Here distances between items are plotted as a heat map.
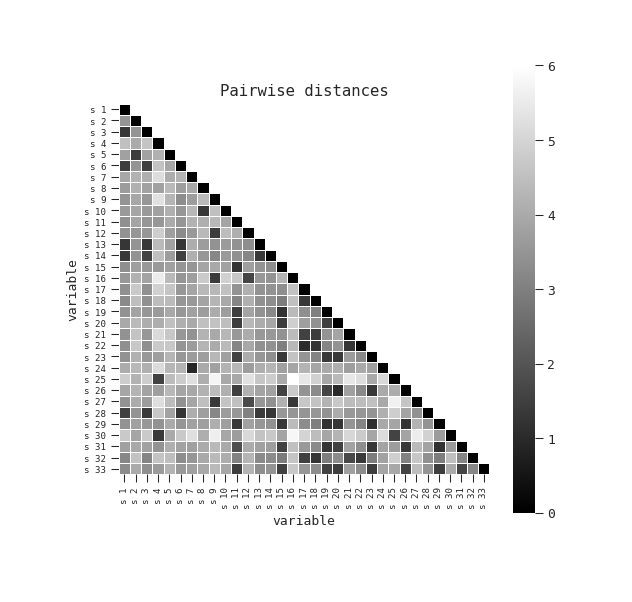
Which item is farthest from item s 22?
s 25
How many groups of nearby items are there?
8
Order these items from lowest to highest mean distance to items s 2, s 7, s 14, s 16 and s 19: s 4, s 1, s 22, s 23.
s 1, s 23, s 22, s 4
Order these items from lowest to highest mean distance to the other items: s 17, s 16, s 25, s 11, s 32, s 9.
s 11, s 32, s 17, s 9, s 16, s 25
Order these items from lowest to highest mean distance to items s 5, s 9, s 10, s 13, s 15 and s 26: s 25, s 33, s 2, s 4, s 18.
s 33, s 2, s 18, s 4, s 25
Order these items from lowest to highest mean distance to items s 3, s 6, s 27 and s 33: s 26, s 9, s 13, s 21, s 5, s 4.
s 13, s 9, s 26, s 21, s 5, s 4
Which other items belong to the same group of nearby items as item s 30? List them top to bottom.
s 4, s 25
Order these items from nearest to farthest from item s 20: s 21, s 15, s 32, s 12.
s 15, s 32, s 21, s 12
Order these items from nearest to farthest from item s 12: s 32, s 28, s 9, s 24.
s 9, s 28, s 24, s 32
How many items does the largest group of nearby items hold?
9
